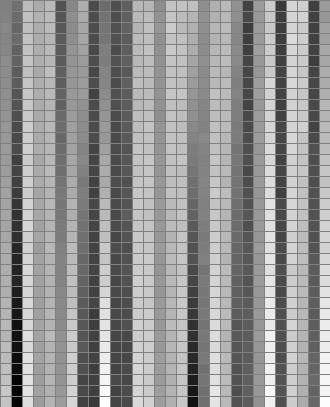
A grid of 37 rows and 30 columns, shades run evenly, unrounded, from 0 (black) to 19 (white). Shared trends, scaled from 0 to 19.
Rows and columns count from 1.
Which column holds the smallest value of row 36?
2
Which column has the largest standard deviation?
18
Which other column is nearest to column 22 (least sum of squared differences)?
8
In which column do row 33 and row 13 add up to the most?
25
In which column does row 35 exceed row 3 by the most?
10
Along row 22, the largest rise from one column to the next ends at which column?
3
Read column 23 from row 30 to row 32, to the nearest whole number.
7 7 7
